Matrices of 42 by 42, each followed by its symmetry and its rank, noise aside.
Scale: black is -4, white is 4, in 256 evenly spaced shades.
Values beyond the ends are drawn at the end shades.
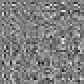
antisymmetric, rank six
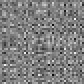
antisymmetric, rank four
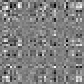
no symmetry, rank three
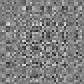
symmetric, rank three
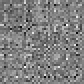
symmetric, rank six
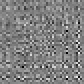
no symmetry, rank three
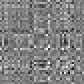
symmetric, rank four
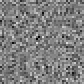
symmetric, rank six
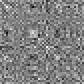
symmetric, rank six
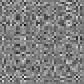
no symmetry, rank four
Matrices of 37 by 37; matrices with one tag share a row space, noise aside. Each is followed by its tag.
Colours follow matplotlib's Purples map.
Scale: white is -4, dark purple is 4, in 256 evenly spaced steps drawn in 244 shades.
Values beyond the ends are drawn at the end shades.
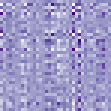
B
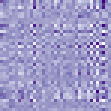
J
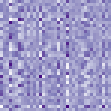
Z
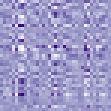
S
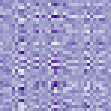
S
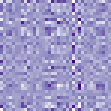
B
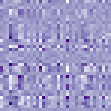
Z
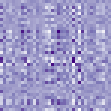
B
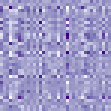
Z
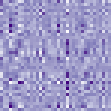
Z
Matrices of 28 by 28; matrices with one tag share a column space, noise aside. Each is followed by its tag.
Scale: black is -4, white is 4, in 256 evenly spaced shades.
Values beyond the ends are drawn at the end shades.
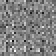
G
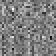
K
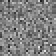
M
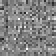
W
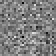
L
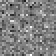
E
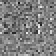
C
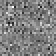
C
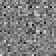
C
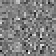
M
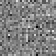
E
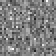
W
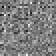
C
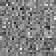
W
